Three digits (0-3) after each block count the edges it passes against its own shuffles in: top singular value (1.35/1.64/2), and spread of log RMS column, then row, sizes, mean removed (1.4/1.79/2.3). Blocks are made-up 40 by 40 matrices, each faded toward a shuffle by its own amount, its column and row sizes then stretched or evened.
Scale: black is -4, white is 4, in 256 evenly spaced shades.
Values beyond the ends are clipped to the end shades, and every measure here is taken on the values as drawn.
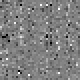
1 2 0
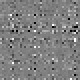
1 2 3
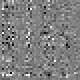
1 3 2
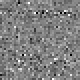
0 0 2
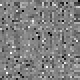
2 0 0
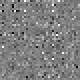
0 1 2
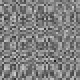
3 2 2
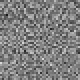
3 0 1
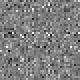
2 0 2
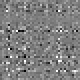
2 2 3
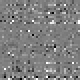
2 1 3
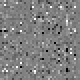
0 2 1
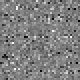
1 0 2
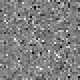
0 1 0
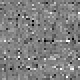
1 1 2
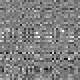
3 0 3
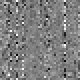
2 3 0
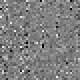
0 2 1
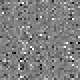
1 2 2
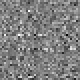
1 1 2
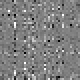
1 3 1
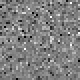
1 0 0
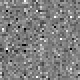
0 1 1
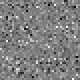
1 1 1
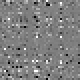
1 3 3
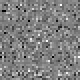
2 0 2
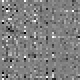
0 3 2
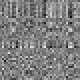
3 2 2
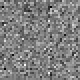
0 1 0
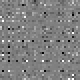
0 2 3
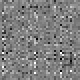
2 3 2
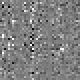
1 3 2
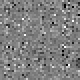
0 2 1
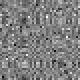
3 0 0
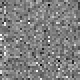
0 2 0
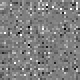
2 1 2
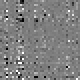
1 3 2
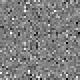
1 1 0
